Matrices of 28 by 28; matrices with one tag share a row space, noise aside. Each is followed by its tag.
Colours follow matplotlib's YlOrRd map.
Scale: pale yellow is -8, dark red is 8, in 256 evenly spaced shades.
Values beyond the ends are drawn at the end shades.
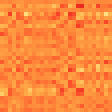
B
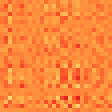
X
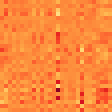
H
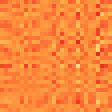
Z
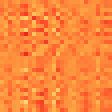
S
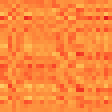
B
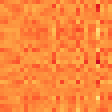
Z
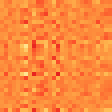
S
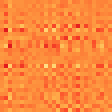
X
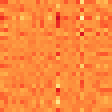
H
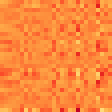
Z
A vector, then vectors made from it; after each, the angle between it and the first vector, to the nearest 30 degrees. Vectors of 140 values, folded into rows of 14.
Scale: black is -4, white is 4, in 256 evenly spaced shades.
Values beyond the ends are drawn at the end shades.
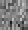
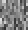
90 degrees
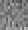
90 degrees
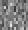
120 degrees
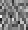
90 degrees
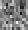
120 degrees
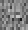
120 degrees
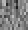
90 degrees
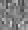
150 degrees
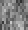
120 degrees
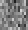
60 degrees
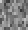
90 degrees
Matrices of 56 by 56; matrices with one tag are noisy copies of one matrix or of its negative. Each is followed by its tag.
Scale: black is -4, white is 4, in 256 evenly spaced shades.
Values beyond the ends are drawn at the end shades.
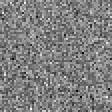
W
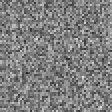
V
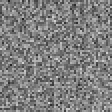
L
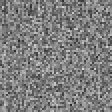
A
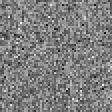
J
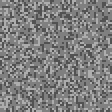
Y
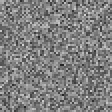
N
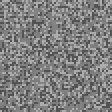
A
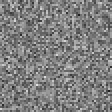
L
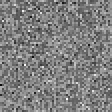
J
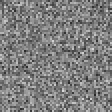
W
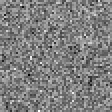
N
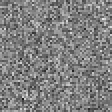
Y
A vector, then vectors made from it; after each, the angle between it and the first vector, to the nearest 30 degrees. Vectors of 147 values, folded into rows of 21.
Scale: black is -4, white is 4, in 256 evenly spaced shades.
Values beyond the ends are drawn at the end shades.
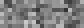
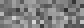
60 degrees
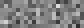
90 degrees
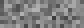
120 degrees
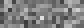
150 degrees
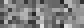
150 degrees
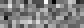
90 degrees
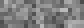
150 degrees
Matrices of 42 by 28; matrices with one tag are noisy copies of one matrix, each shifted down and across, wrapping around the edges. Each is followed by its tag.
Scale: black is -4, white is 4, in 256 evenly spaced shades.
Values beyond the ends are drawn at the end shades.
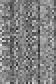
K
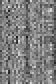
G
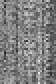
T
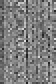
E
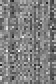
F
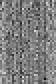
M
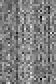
M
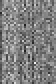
M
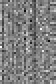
E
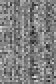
F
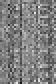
K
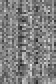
F
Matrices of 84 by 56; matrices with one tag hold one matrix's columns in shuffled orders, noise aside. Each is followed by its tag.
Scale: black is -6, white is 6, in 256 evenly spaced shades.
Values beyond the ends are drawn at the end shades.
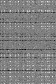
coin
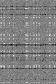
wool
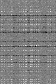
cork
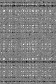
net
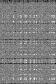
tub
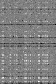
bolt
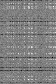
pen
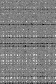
bolt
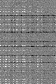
cork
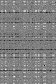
coin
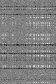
wool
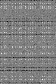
pen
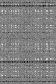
net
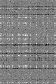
wool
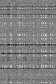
wool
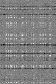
wool
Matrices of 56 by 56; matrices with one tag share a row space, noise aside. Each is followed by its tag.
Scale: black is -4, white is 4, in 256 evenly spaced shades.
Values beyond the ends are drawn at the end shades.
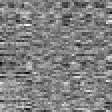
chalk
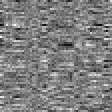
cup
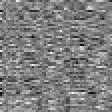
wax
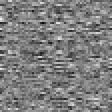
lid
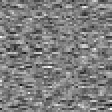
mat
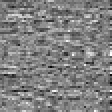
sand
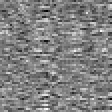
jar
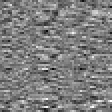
jar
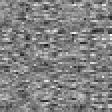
jar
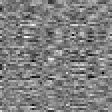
wax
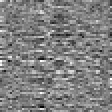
lid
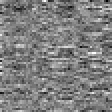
cup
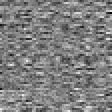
chalk
